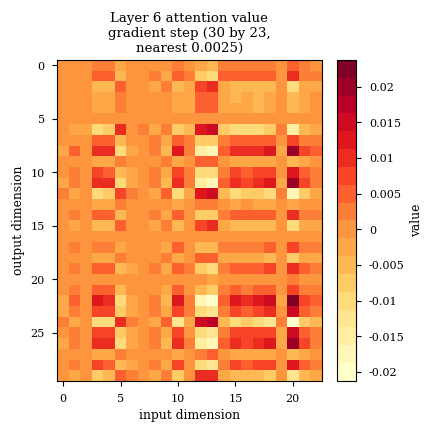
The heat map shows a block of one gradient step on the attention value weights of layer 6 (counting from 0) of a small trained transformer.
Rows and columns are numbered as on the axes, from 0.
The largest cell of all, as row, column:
22, 20
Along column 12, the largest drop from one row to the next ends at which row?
25
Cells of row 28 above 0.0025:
9
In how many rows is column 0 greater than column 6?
4
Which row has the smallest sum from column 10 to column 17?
6
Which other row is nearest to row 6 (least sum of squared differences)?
12
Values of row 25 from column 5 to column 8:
-0.0075 -0.0025 0 0.0025
